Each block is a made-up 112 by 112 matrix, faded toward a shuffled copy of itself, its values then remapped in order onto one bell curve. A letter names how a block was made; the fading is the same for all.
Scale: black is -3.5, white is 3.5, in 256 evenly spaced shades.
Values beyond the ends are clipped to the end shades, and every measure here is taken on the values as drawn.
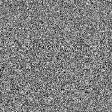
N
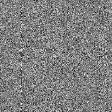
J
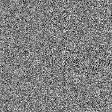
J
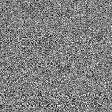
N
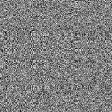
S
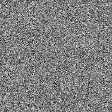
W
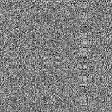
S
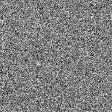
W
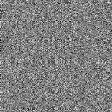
S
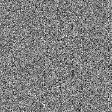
W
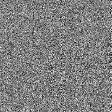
J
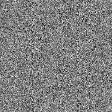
W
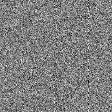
W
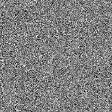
J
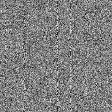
W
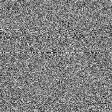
N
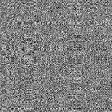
S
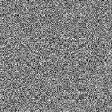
S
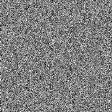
W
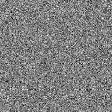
N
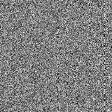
W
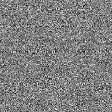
N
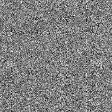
J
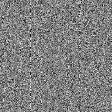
W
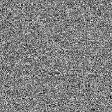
N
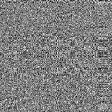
S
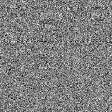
N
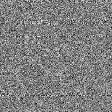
N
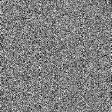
W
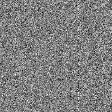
W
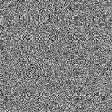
S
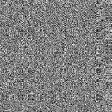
S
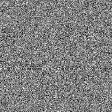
N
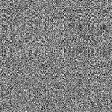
S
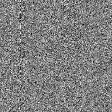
W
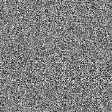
J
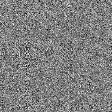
J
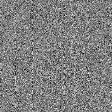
J
